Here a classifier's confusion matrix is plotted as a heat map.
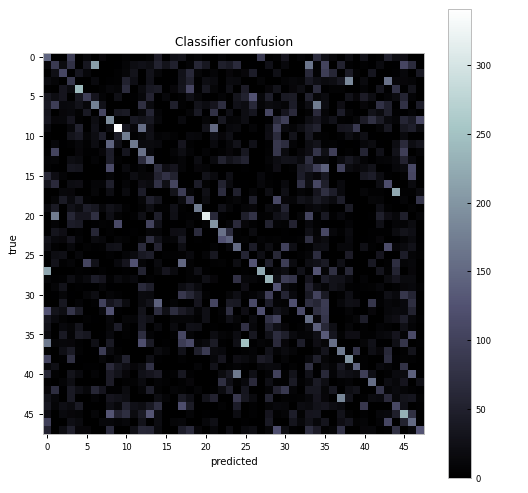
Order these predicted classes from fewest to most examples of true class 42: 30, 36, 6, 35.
35, 36, 6, 30
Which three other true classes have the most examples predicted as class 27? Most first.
32, 0, 38
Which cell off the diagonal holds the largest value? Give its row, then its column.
36, 25
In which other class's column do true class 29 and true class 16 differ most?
43
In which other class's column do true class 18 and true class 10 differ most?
47
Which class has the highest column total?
34
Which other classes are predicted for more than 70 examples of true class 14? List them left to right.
8, 34, 35, 37, 46
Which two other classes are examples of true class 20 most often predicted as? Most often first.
1, 33
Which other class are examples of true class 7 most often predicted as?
28
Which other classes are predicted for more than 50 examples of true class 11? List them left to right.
8, 29, 30, 45
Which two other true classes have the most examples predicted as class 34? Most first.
6, 27
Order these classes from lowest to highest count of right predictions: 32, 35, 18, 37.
18, 32, 35, 37
